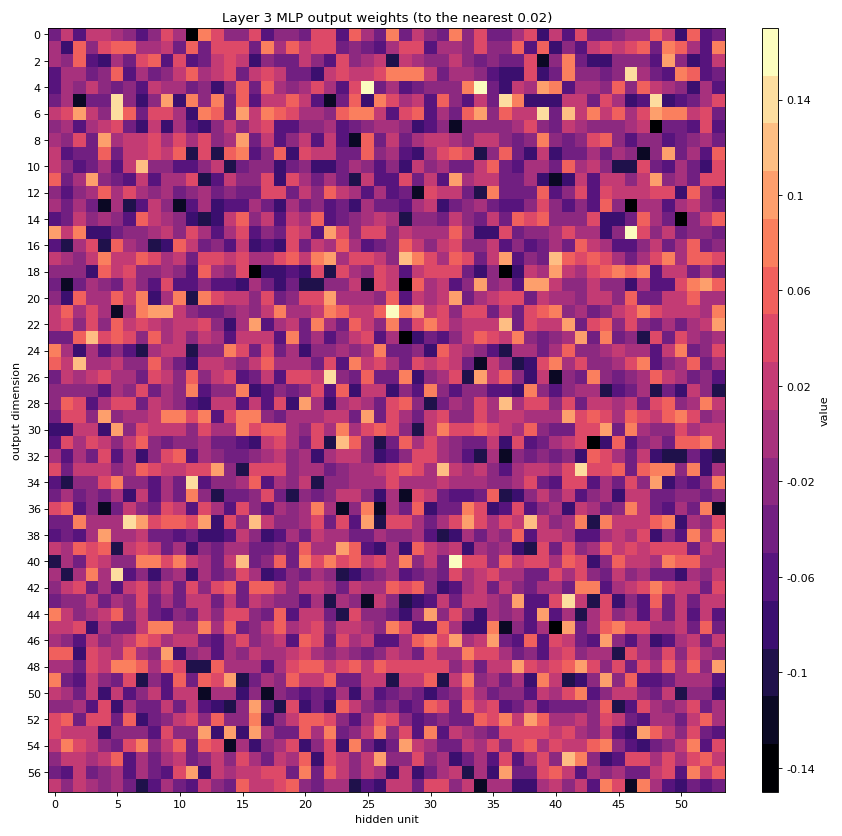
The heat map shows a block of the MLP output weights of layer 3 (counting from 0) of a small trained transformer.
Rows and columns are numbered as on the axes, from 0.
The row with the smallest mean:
13
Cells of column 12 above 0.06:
7
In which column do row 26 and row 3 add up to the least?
40
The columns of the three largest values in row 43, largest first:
41, 37, 48
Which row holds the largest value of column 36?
5
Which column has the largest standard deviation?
36
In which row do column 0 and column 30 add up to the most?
44
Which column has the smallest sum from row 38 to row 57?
17
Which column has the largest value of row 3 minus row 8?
46
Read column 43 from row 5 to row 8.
-0.04 0.08 -0.02 0.04
